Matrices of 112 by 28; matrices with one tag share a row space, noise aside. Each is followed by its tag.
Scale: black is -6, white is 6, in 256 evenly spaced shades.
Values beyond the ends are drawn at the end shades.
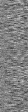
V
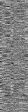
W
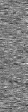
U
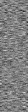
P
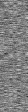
U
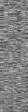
U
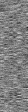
U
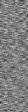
P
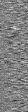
V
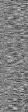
V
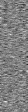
P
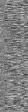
V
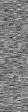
U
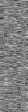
U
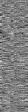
W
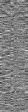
W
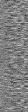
V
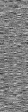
U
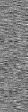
U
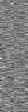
W
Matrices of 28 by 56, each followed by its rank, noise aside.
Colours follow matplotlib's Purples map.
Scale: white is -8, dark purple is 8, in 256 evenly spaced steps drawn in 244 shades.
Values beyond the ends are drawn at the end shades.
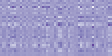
two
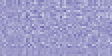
six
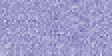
eight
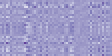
two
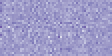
six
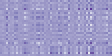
two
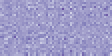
four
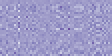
three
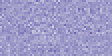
eight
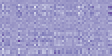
three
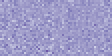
eight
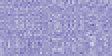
six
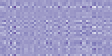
two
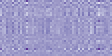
two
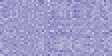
six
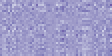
four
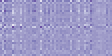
two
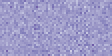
eight
